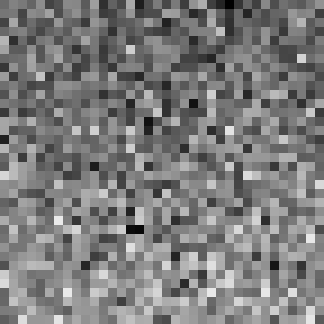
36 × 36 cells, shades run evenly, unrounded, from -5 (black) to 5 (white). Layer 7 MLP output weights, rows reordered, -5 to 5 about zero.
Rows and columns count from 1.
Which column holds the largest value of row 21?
36
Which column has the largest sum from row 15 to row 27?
26
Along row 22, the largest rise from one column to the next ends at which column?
19
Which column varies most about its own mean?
15
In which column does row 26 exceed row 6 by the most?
9
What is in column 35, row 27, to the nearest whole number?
4
